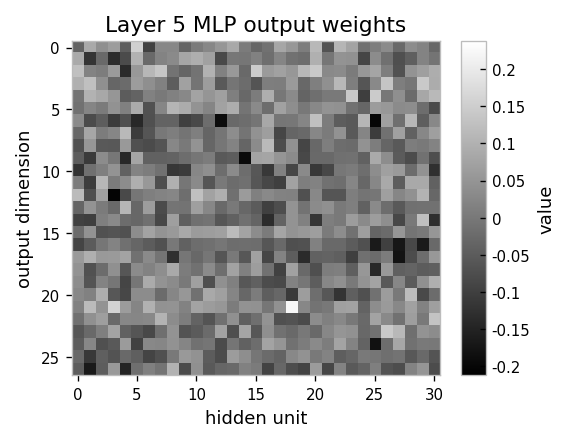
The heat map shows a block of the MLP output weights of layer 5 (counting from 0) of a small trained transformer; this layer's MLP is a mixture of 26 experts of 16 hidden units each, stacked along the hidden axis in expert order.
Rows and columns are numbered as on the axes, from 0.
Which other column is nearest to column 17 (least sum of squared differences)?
11
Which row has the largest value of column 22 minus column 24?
3
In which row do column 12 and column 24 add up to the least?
1
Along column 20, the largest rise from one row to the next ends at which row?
15
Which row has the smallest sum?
16
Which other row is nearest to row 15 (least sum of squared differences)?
5
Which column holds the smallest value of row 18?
25
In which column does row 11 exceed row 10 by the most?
8
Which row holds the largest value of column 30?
22
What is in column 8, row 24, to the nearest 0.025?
0.05
